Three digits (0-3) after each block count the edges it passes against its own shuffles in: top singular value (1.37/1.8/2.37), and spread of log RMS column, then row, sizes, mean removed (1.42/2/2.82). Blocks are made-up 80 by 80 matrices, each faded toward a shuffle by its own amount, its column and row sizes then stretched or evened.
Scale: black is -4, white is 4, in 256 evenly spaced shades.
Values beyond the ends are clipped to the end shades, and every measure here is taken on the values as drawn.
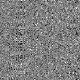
2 2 0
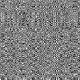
3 1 2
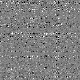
2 1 2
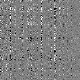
2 3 2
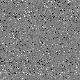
0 0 1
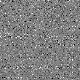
1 0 2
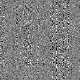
1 3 1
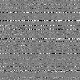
3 0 3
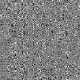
2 2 1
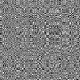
3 2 1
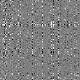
3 3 2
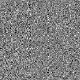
2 2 1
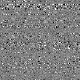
1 1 3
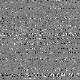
0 1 3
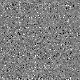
1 1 2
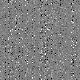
0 3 0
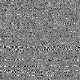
2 0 3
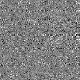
2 1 2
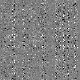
0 3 2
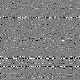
3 0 3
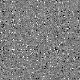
1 1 1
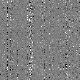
1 3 1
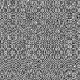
3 0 1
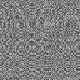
3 0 2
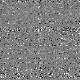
1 1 3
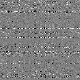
2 1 3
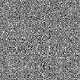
2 2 0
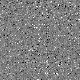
0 1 1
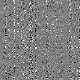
2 3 1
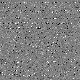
0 0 2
